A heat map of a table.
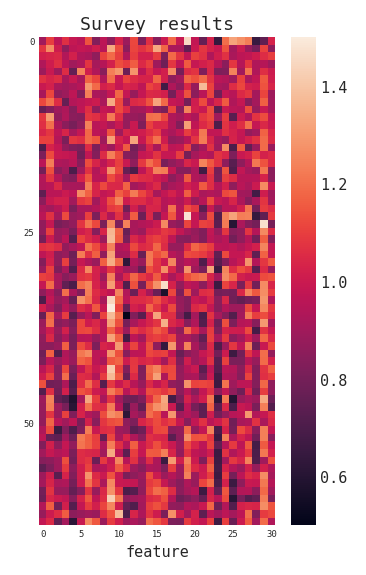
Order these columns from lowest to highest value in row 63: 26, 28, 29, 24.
28, 26, 24, 29
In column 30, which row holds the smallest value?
48
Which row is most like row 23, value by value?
0
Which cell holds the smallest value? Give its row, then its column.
36, 11
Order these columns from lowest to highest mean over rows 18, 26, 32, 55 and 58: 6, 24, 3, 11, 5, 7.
11, 3, 7, 24, 5, 6
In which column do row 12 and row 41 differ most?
25
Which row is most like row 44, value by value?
43
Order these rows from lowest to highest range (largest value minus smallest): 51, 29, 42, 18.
18, 42, 51, 29
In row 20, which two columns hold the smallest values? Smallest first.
28, 0
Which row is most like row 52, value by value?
45
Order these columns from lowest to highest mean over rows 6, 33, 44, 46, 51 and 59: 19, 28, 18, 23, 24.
23, 18, 28, 24, 19
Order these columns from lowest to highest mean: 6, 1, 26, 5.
26, 5, 1, 6
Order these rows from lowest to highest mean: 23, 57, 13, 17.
17, 57, 23, 13
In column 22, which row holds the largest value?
30
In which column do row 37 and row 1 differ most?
21
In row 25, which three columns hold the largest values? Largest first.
9, 29, 10
